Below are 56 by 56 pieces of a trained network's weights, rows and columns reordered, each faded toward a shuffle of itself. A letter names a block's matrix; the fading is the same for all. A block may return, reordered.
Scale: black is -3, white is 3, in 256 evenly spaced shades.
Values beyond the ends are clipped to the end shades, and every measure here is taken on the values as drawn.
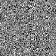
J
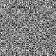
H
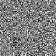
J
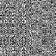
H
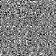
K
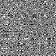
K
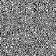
J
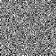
J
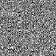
J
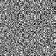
H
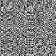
H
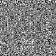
J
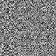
H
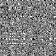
K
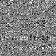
K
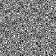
J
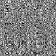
K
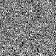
J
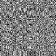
H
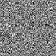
H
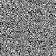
J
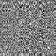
H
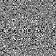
K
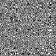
K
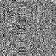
H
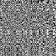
H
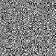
K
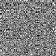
H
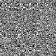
K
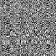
H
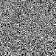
J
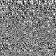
K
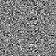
H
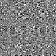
K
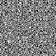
H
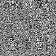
J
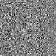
J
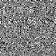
K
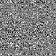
K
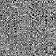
J
